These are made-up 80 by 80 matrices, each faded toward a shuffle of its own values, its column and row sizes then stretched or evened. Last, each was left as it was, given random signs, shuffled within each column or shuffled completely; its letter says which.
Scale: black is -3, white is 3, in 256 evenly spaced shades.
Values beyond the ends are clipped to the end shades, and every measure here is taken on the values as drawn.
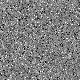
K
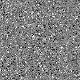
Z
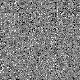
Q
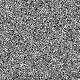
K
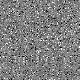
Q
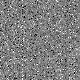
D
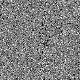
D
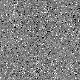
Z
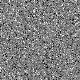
D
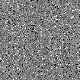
Q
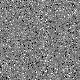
D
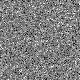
K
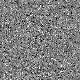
D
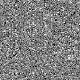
Q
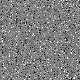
D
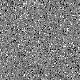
Q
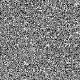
Q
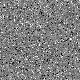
K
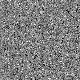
D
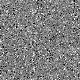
D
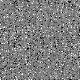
Z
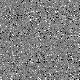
Q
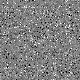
Z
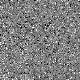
Q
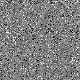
Z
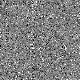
Z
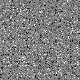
Q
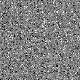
Q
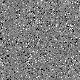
Z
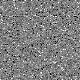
Q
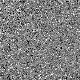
Z
